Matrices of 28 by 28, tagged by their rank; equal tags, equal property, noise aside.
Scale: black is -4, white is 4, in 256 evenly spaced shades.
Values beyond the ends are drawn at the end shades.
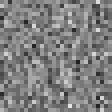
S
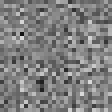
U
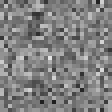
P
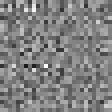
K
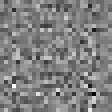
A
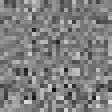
K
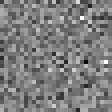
P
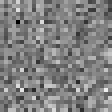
U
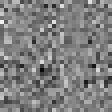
P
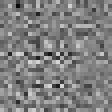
A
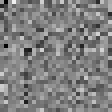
K
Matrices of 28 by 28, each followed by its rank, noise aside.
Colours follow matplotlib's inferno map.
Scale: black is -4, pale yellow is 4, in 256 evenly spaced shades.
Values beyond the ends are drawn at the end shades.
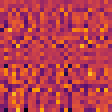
four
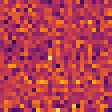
seven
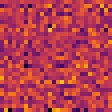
six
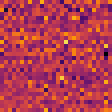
eight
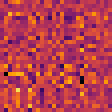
four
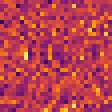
six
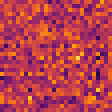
seven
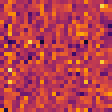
four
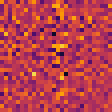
five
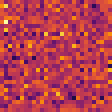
eight
